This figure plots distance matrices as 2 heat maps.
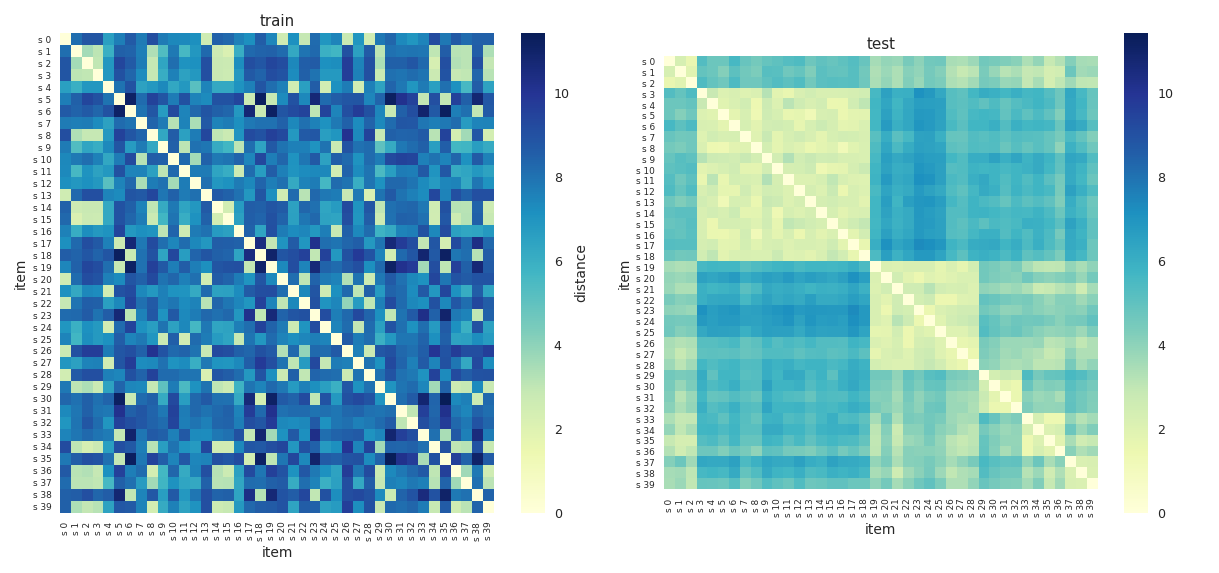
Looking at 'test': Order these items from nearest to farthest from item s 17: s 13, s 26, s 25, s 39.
s 13, s 39, s 26, s 25
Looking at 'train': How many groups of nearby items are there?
8
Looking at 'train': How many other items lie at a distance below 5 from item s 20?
5
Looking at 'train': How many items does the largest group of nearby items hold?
11
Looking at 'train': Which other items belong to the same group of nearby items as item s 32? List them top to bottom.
s 31
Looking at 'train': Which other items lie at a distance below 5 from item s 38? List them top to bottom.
s 6, s 18, s 23, s 30
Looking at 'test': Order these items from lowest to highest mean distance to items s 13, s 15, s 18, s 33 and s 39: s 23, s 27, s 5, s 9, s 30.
s 5, s 9, s 27, s 30, s 23
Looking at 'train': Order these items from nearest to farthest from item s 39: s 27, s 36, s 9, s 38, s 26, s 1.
s 36, s 1, s 9, s 27, s 38, s 26
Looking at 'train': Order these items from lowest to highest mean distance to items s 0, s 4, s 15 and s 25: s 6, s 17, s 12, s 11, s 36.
s 11, s 36, s 12, s 17, s 6
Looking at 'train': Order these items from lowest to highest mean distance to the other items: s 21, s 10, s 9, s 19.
s 9, s 21, s 10, s 19
